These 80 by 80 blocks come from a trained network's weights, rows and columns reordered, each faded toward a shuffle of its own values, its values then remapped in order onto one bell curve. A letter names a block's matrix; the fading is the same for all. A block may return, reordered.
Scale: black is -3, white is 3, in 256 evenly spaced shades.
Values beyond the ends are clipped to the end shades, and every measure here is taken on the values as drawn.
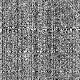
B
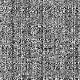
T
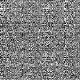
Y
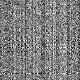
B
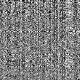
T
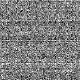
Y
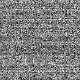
Y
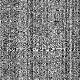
B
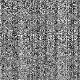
T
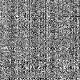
T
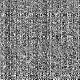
T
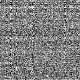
Y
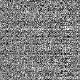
Y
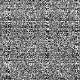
Y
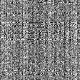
B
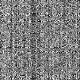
T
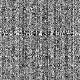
B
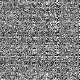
Y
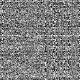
Y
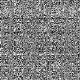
Y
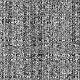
B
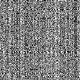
T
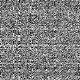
Y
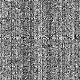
T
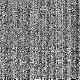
B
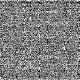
Y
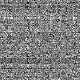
Y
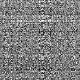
Y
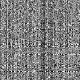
B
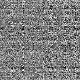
Y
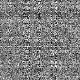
Y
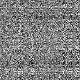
Y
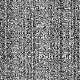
B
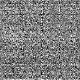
Y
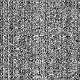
T
